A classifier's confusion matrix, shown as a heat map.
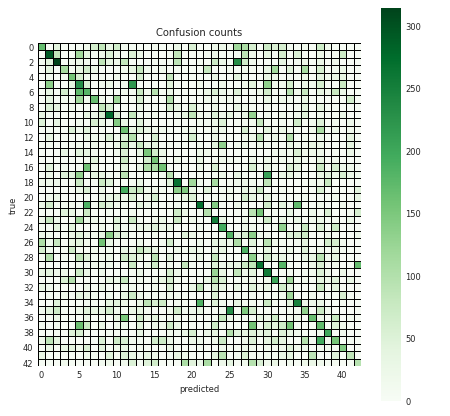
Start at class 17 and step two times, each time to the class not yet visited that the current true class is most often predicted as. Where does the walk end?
23
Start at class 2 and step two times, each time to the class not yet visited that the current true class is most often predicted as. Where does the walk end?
8
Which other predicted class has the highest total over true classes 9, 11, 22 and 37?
28
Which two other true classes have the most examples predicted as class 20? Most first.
18, 9
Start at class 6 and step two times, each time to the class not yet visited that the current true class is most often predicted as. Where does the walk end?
12
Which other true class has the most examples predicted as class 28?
37
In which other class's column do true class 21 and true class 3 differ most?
34
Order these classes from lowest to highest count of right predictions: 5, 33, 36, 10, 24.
33, 10, 36, 24, 5
